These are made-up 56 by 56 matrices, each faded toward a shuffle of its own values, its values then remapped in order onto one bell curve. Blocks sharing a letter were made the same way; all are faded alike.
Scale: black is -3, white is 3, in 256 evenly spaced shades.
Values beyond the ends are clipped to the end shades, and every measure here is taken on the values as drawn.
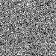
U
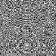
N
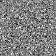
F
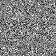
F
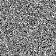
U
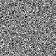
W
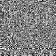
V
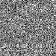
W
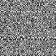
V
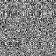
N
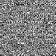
V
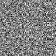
W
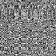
N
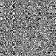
V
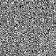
V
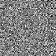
V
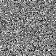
F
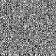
V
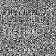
W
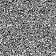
F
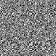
V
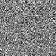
W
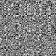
N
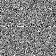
F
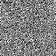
U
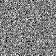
U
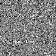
F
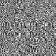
N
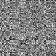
N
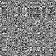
N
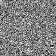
U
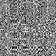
N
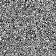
F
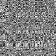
N
